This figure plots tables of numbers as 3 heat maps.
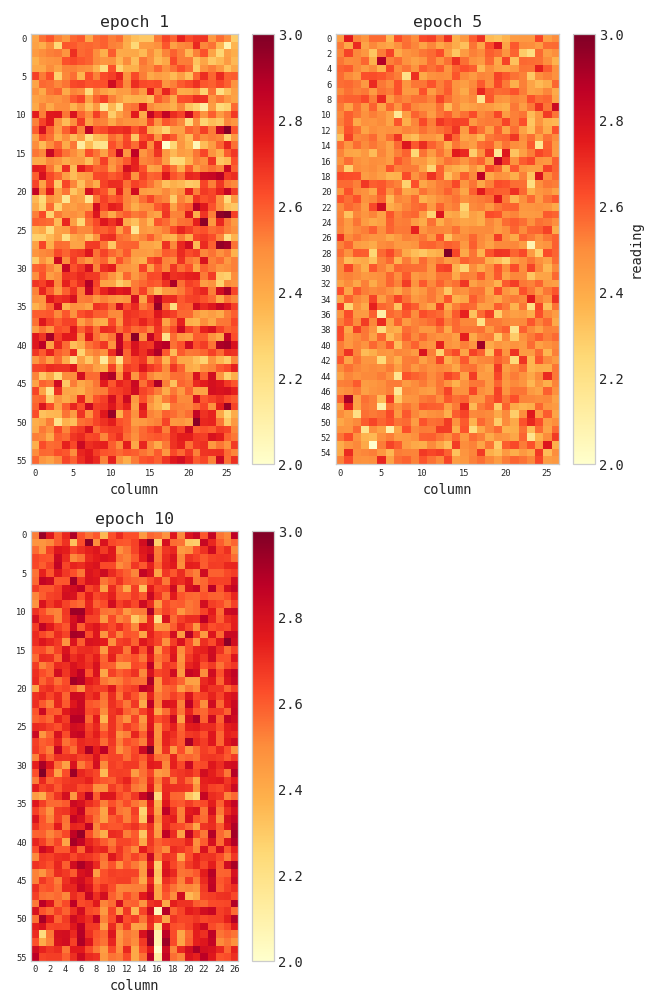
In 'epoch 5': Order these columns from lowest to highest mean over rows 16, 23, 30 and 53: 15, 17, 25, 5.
15, 17, 5, 25
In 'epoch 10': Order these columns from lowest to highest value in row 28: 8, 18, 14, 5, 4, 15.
18, 5, 4, 8, 14, 15
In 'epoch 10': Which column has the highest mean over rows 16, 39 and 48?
26
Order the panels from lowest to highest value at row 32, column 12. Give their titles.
epoch 1, epoch 5, epoch 10
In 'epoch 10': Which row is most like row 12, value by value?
41
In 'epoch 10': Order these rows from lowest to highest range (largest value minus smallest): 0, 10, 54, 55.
10, 0, 55, 54
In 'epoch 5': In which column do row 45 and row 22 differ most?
5
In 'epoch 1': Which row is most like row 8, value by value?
0
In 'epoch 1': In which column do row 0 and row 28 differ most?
7
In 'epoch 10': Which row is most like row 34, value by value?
1
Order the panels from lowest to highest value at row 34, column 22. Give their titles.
epoch 5, epoch 1, epoch 10
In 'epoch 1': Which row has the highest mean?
40
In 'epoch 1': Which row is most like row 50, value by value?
22
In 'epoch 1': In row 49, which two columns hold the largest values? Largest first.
10, 21
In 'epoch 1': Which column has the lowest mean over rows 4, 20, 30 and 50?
3
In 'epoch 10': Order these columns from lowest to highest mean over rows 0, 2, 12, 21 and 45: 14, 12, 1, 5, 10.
14, 12, 10, 1, 5
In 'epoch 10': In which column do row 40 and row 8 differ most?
4
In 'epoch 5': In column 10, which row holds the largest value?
41
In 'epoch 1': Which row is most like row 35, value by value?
45
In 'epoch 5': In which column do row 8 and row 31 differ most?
17
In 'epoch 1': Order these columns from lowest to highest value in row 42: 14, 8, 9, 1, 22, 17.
9, 22, 17, 8, 1, 14
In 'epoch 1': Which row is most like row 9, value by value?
42
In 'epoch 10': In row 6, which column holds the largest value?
5
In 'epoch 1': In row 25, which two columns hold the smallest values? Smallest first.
13, 2
